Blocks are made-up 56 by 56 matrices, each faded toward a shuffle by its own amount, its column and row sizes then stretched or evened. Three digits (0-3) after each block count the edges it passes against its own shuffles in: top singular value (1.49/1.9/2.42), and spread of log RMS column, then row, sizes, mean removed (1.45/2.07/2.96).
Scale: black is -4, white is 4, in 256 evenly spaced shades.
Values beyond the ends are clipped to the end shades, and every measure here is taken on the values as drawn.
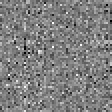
0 2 0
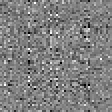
2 2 1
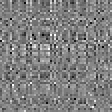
3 1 2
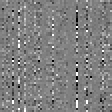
2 3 0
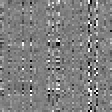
3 3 1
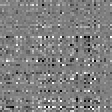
3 2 3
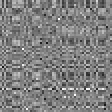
3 1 2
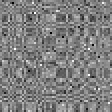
3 0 0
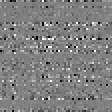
1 1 3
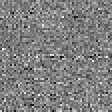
1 0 2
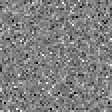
0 0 0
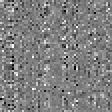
2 2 0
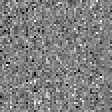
1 2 0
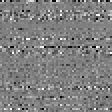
1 0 3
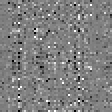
2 2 1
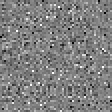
2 0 0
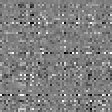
2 1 3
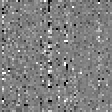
1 2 0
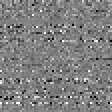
0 0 3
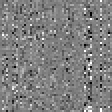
0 3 1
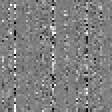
2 3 0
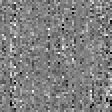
0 3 0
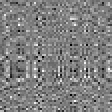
3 2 2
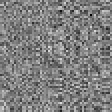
3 1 1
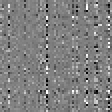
3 3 1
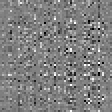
2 3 1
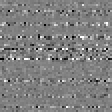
1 0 3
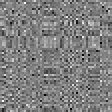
3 2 1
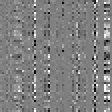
3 3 1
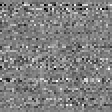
0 0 3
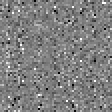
0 2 0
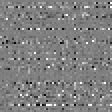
2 1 3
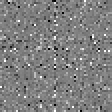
1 1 1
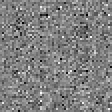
1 1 1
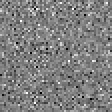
1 0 1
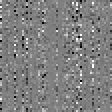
0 3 0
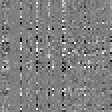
2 3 2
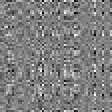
3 3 2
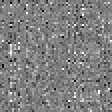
2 2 0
